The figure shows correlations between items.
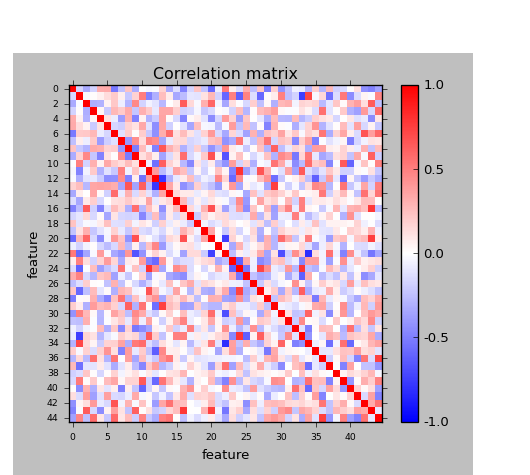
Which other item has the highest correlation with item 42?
6
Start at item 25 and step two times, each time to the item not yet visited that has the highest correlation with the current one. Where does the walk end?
34
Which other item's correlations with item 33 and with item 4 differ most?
24
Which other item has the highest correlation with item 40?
32
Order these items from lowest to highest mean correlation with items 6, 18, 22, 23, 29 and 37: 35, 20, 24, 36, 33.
20, 24, 33, 36, 35
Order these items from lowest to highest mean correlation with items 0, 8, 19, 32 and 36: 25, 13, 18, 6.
25, 18, 6, 13
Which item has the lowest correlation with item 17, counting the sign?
10
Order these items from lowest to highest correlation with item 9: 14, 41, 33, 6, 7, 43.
14, 6, 33, 41, 7, 43
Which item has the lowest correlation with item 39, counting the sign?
12
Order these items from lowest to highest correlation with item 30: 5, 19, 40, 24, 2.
40, 24, 5, 19, 2
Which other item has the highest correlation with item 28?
7
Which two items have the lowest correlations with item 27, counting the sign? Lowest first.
1, 23
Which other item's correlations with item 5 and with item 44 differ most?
36
